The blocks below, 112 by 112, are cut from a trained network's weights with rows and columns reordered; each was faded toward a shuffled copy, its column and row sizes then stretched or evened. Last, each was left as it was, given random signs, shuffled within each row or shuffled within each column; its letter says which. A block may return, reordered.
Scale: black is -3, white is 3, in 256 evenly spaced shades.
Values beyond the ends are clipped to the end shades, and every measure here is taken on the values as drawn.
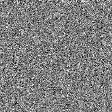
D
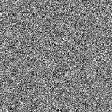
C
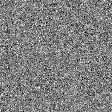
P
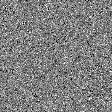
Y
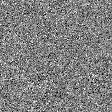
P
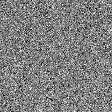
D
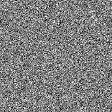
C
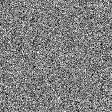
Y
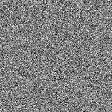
C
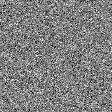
Y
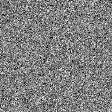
D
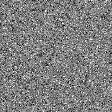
D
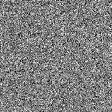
C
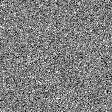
P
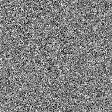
Y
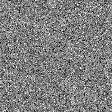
Y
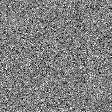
D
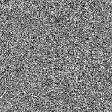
C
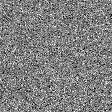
P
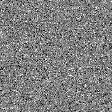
C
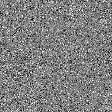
D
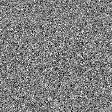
D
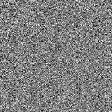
C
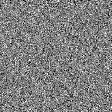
C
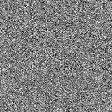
C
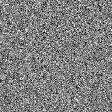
C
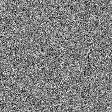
Y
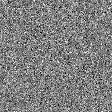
Y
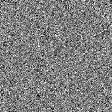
C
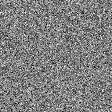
P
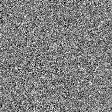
D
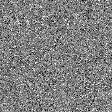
D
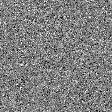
Y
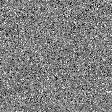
P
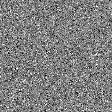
D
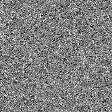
D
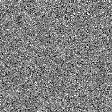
C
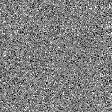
C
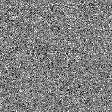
C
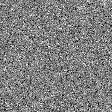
P
